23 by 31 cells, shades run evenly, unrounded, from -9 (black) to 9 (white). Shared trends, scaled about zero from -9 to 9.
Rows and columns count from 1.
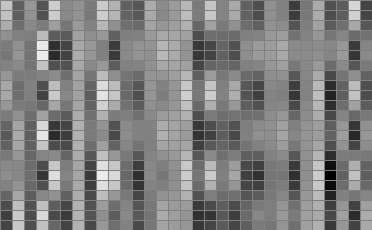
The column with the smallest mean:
28
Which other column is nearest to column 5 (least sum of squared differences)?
10
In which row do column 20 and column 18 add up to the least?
22
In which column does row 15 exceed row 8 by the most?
4
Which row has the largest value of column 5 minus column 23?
18
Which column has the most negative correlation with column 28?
27
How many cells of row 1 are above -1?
21
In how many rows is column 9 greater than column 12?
21
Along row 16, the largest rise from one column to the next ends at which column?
9
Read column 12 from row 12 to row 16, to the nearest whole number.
-1 0 0 -1 -3
